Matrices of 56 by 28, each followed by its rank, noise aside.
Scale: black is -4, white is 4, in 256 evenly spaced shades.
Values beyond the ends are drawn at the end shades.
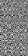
four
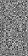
seven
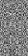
five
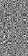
five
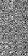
six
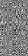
six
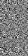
six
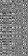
four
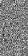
six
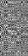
four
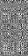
four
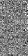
seven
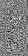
seven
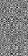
four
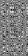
four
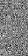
seven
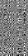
four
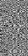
five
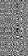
four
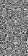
seven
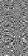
five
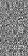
six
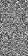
seven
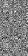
seven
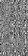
six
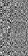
four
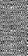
five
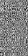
seven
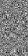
seven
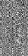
five
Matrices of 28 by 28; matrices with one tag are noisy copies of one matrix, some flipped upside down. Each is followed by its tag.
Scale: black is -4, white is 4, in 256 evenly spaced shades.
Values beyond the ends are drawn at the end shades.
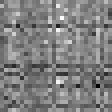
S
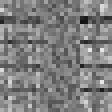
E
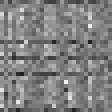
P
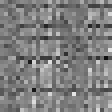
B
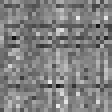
S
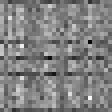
P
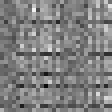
B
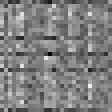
P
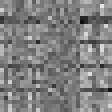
E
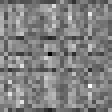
P
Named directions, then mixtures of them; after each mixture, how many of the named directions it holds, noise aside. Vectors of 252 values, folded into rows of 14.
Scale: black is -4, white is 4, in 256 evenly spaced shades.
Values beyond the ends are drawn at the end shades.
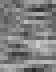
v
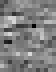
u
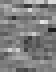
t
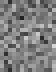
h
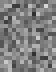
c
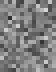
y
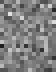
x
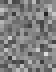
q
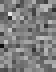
three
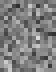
one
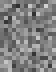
one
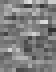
one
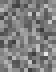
two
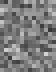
two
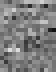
two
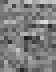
three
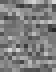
four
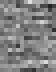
three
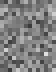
one
